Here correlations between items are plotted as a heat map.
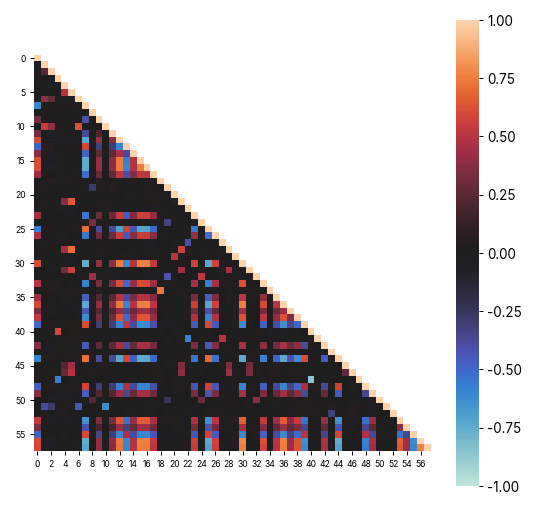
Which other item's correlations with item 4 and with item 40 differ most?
47
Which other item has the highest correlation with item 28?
5
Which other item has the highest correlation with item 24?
32
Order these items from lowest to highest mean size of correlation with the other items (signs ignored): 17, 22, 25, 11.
22, 11, 17, 25
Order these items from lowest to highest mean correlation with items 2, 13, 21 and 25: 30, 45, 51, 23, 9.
30, 23, 9, 51, 45
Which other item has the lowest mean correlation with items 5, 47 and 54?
40
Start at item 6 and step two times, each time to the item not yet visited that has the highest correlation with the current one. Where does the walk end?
1
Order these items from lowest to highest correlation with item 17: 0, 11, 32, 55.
55, 32, 11, 0
